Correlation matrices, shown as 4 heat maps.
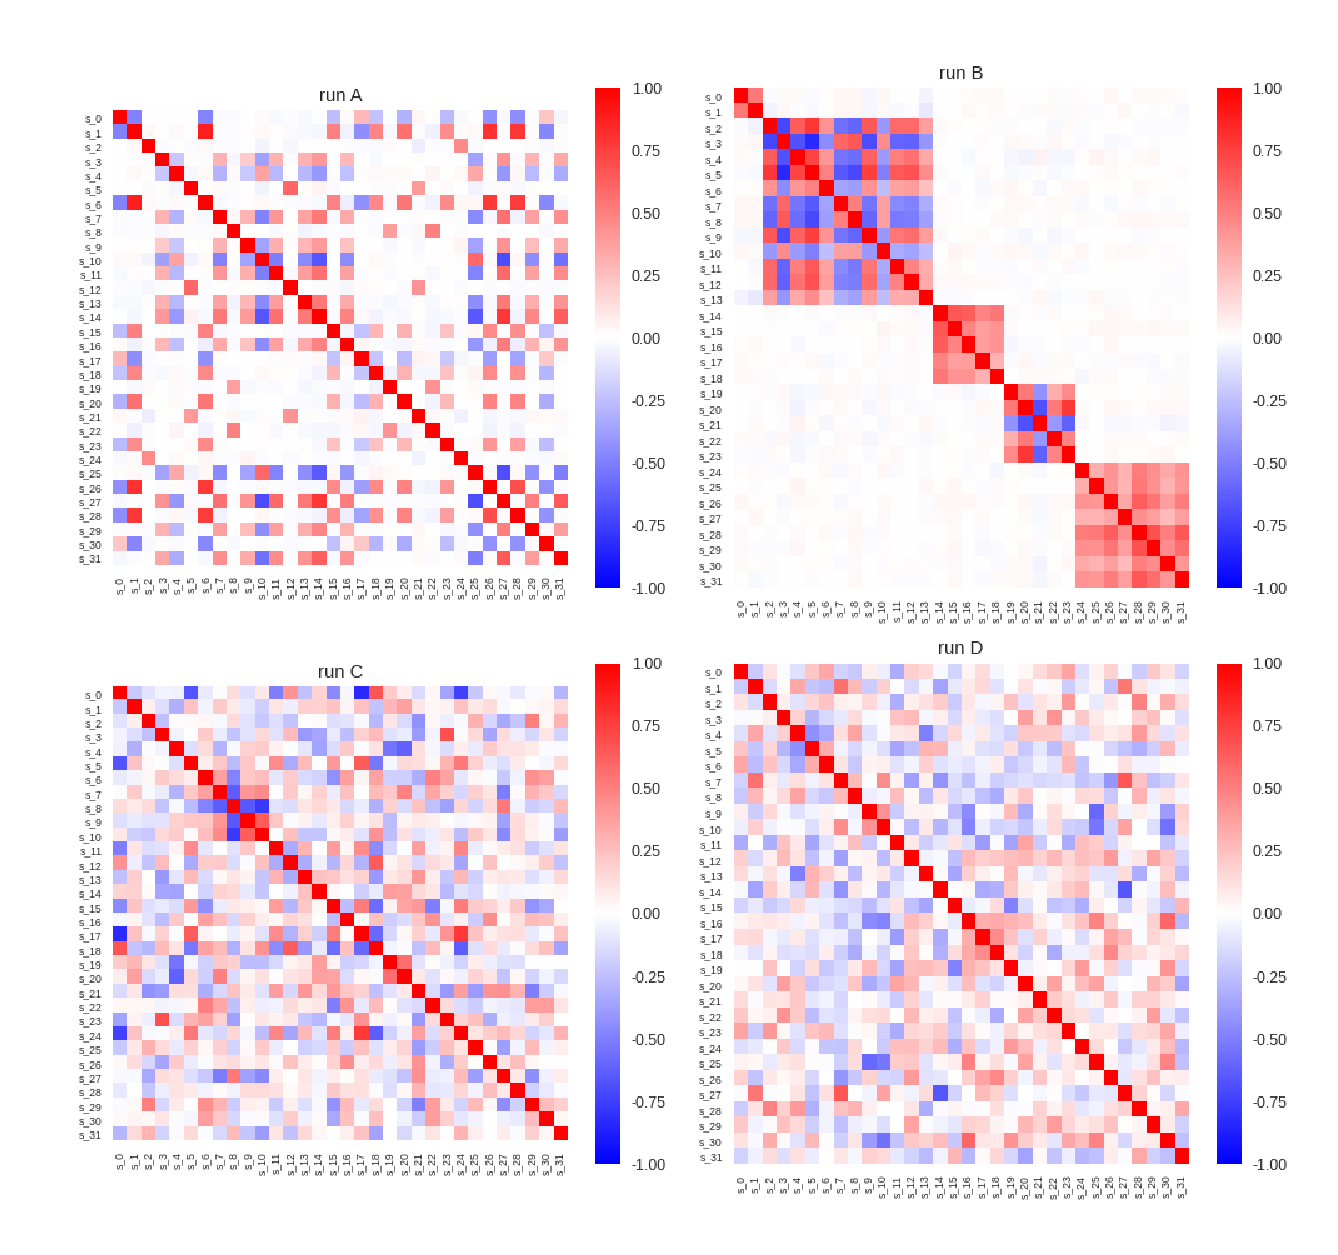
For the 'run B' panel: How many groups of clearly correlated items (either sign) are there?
5
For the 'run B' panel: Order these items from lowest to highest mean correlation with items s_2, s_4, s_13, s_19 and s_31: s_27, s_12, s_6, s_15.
s_15, s_27, s_6, s_12
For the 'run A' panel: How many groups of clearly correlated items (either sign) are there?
5
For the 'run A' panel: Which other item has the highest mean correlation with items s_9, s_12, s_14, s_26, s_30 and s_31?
s_27
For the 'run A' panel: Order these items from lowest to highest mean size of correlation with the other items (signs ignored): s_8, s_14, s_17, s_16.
s_8, s_17, s_16, s_14
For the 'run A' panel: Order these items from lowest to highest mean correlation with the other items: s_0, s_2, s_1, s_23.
s_0, s_2, s_23, s_1
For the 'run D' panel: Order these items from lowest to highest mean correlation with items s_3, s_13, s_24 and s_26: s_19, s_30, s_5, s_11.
s_5, s_11, s_30, s_19
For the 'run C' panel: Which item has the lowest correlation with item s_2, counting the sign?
s_21
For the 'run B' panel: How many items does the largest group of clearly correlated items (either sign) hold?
12
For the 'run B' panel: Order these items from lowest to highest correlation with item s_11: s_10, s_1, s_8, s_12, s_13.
s_8, s_10, s_1, s_13, s_12
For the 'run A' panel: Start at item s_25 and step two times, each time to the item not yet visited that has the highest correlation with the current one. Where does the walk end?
s_4
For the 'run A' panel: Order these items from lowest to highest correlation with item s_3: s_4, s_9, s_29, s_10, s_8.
s_10, s_4, s_8, s_9, s_29
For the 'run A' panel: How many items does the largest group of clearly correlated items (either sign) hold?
13
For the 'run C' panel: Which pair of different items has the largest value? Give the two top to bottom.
s_17, s_24
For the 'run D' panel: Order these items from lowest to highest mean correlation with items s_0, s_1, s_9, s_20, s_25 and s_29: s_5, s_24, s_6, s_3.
s_5, s_6, s_24, s_3
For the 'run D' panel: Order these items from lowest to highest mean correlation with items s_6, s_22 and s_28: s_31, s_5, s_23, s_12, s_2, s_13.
s_5, s_13, s_31, s_12, s_23, s_2
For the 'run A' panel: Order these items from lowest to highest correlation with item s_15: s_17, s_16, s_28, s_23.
s_17, s_16, s_23, s_28
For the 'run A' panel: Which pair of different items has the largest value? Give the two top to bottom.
s_1, s_6
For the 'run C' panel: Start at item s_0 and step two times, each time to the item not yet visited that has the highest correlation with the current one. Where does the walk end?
s_12
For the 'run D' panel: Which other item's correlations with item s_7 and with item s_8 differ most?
s_27
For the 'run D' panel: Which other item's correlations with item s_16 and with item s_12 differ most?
s_9
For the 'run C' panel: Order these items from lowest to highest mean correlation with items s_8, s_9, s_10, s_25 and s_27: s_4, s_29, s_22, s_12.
s_22, s_29, s_12, s_4
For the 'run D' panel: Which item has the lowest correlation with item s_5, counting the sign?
s_4
